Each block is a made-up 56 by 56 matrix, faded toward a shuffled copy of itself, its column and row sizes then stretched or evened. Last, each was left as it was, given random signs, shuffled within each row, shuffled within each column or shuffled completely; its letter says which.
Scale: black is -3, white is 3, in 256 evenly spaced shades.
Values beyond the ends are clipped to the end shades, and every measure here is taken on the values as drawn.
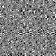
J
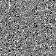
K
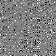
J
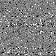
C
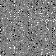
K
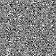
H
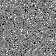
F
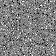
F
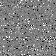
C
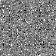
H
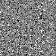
K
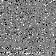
C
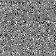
H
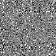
H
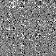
H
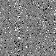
K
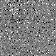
H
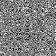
J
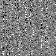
K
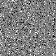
K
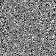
K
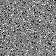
F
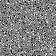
F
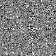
H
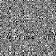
J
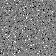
F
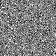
F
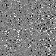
J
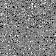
C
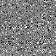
H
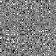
J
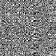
J
